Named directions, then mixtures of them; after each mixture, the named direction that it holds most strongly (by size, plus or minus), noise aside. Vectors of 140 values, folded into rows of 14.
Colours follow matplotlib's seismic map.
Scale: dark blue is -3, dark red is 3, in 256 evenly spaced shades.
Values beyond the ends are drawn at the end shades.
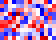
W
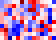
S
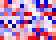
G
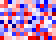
G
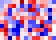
S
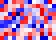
W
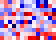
G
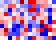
S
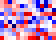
G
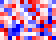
S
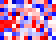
W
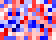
W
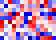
G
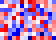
S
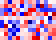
G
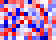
W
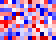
W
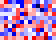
G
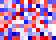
W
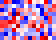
W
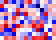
W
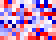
G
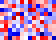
S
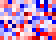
G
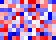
S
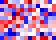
W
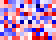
G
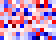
G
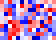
S
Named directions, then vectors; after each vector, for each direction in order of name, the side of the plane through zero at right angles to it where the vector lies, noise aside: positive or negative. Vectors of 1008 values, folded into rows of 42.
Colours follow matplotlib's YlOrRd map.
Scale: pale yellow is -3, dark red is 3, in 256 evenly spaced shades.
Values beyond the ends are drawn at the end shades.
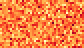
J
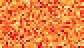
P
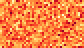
positive, positive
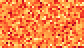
positive, positive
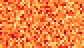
negative, positive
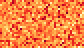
negative, negative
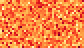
positive, positive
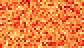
positive, negative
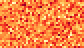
positive, positive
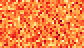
negative, positive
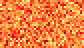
negative, positive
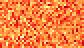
positive, negative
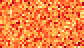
negative, negative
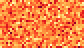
positive, positive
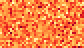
positive, positive
